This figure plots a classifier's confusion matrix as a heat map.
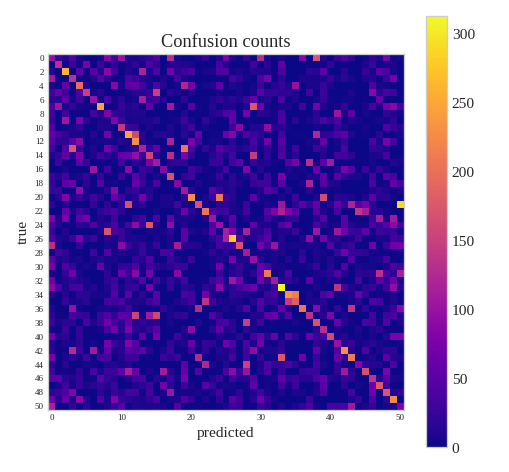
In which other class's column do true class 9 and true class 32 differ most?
2
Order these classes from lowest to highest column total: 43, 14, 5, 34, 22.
5, 22, 34, 43, 14
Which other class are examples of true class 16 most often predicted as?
6
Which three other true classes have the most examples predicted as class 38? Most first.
0, 11, 25
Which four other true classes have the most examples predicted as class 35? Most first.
34, 4, 15, 22
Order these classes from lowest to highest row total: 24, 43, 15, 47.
47, 15, 43, 24
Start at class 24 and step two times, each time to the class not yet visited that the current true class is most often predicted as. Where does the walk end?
29
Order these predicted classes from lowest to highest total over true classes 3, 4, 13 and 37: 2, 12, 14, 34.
34, 2, 14, 12
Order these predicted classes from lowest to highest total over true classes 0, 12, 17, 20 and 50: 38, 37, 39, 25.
37, 25, 38, 39
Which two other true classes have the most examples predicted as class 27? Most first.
10, 32
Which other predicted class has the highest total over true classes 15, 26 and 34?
35
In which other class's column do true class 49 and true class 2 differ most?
13
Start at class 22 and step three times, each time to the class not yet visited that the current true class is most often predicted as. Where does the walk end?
42
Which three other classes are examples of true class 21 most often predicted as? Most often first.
50, 11, 43
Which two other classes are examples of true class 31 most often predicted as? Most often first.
47, 50
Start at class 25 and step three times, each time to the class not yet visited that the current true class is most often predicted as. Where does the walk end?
11
